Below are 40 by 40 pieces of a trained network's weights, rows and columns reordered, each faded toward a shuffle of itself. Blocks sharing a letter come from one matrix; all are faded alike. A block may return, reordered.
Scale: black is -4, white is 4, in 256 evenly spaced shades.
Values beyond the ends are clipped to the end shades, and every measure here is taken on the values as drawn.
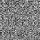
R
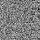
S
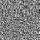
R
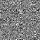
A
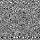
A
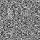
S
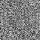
S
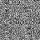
R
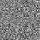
S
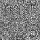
R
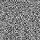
S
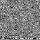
A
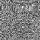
R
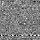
A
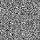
S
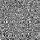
A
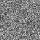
R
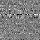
A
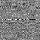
A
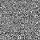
A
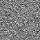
A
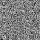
S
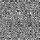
A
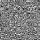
A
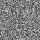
R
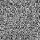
S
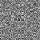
R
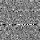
A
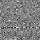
A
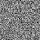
S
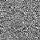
A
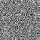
S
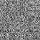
S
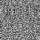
R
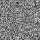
R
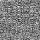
R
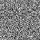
S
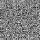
R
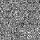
A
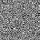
S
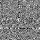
A
